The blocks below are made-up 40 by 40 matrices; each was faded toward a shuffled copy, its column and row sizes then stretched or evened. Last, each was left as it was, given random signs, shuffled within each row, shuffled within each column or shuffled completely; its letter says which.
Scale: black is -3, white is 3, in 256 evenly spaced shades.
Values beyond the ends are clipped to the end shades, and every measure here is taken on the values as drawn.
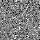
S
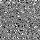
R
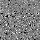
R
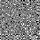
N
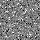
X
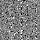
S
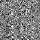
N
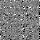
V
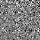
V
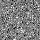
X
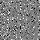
S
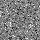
X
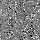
S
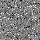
X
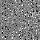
S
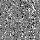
S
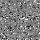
R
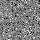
X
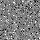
X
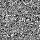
R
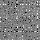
V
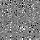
N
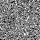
X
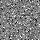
X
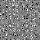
V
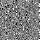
S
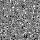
S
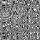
N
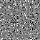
V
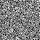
X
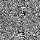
V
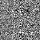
V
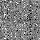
S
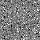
S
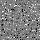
R
